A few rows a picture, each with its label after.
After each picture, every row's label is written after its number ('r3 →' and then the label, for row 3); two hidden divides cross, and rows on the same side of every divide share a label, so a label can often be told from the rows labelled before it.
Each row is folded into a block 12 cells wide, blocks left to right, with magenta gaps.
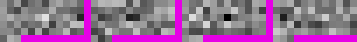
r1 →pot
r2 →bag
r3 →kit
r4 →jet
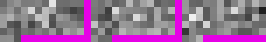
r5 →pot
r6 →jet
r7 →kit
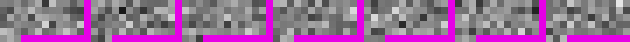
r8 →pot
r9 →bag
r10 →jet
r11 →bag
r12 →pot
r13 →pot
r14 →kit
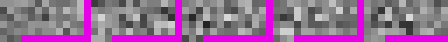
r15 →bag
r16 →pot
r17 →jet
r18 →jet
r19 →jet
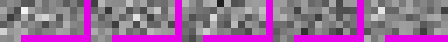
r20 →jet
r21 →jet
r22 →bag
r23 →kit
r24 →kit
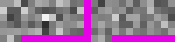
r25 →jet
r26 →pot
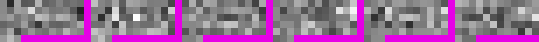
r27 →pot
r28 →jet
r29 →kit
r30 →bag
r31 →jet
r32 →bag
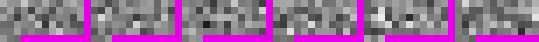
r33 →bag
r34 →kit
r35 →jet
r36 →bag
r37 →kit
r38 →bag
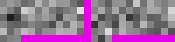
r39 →jet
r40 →bag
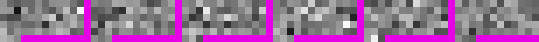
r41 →jet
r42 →bag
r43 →jet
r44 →pot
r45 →pot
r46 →pot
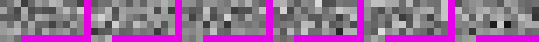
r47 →jet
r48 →kit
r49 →jet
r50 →bag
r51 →bag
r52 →pot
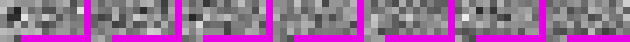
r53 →jet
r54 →jet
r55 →jet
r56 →bag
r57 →pot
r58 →kit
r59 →kit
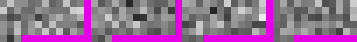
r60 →bag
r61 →kit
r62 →bag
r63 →bag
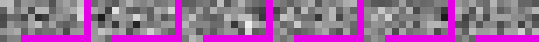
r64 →bag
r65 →jet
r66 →pot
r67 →kit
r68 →pot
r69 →jet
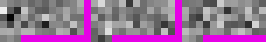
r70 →jet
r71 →bag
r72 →jet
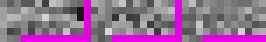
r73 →pot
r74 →bag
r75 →bag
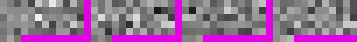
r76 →pot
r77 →pot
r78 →kit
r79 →pot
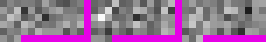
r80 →kit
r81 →kit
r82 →kit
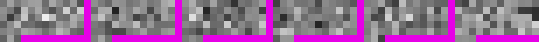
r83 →jet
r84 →kit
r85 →kit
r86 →jet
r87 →jet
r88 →pot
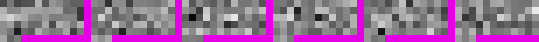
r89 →pot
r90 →kit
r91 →jet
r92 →kit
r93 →pot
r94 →jet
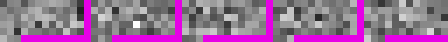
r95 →pot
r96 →kit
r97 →jet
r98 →kit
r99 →pot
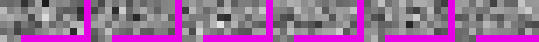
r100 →pot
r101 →kit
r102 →bag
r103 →jet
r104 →jet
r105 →bag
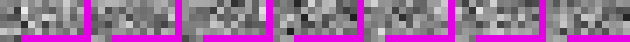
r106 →jet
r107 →bag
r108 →bag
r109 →pot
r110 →bag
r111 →jet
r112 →pot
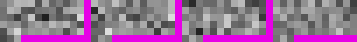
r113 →bag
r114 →bag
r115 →pot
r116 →pot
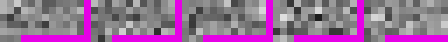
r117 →jet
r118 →bag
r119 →bag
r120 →kit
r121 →kit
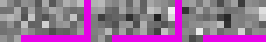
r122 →kit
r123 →bag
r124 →bag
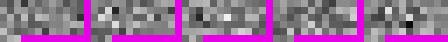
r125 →pot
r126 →kit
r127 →jet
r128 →bag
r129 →jet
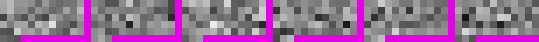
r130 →bag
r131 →pot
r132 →bag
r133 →kit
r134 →jet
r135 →jet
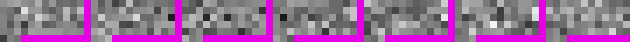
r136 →jet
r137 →pot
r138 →kit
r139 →bag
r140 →bag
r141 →bag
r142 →pot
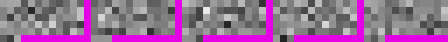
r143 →bag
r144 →kit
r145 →jet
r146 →bag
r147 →bag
